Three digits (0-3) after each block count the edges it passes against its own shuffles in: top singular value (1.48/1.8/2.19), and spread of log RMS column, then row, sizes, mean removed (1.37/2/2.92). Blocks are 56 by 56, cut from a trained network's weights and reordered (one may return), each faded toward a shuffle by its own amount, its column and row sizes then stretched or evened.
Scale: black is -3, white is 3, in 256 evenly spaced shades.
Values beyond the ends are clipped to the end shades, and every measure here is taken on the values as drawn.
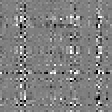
3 3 2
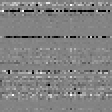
3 0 3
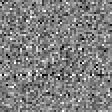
1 0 1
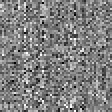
1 2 0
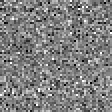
0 0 1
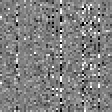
2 3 0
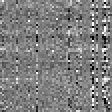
1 3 0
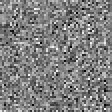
0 2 1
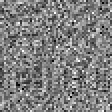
2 0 0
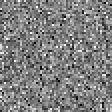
1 0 0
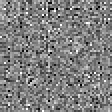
1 1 1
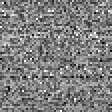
0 0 1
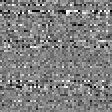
0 0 3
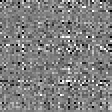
2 2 3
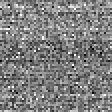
1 1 1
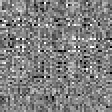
2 0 2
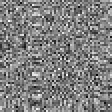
3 1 0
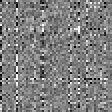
3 3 1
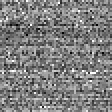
1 0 1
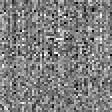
1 1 1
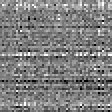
3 2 2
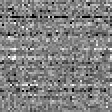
2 1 2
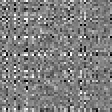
3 3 2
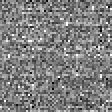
0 1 1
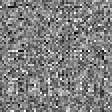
2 1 1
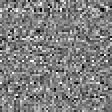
2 0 2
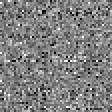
0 0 2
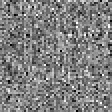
1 0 0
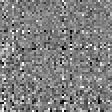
1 2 2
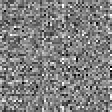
1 1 1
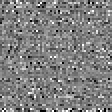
0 0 3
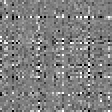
3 3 2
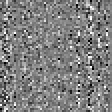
0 3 0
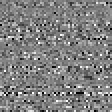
0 0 3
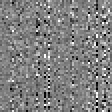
2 3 0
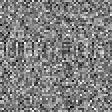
2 0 0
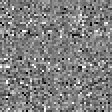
0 1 2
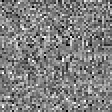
1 1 1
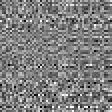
3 0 2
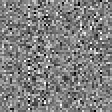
1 2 0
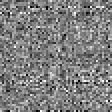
1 0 2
